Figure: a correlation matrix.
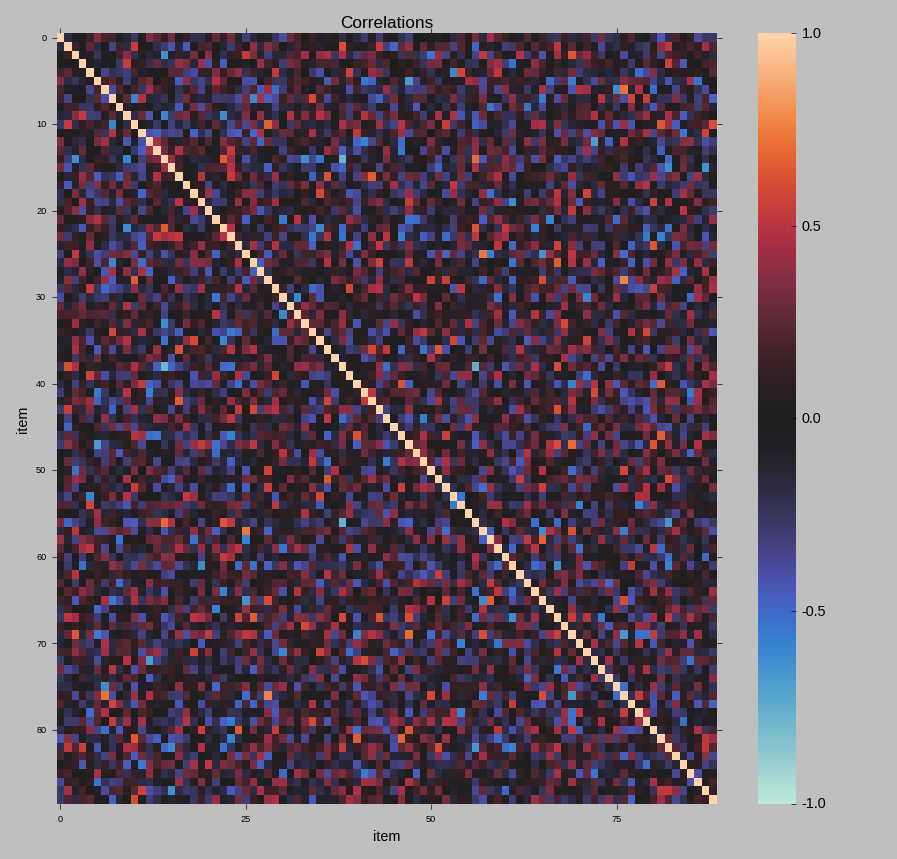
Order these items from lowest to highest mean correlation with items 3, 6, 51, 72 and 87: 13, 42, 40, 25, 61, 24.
24, 61, 13, 25, 42, 40
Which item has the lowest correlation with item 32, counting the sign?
30
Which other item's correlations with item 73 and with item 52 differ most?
10
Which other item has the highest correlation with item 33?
68
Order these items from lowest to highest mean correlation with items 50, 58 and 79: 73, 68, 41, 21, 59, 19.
41, 21, 59, 19, 68, 73
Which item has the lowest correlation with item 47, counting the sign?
5
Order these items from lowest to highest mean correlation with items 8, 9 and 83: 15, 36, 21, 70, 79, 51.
15, 21, 79, 70, 36, 51
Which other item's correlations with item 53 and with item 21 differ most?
4
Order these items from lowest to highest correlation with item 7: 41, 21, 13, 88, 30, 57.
88, 21, 13, 41, 30, 57
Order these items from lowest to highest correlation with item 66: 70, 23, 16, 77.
70, 23, 77, 16
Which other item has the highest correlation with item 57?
25
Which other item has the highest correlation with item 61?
77
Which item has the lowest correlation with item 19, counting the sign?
61
